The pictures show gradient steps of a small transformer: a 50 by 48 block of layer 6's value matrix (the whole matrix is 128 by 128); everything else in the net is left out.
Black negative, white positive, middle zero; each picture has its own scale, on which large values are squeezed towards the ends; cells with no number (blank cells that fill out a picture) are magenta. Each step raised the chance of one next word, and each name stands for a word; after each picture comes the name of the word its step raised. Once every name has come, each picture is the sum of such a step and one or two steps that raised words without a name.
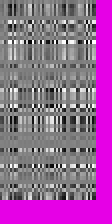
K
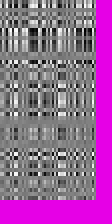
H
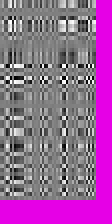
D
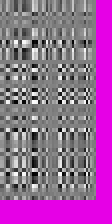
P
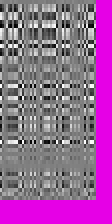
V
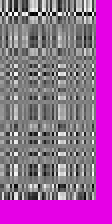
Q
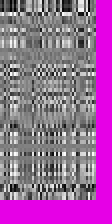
Q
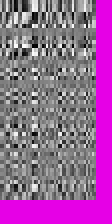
V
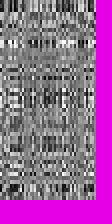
K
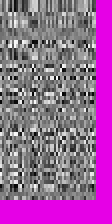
P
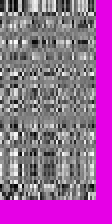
Q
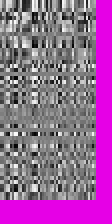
D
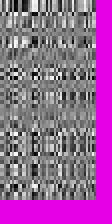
Q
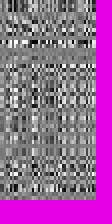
K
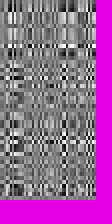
V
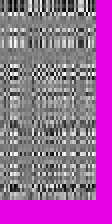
Q
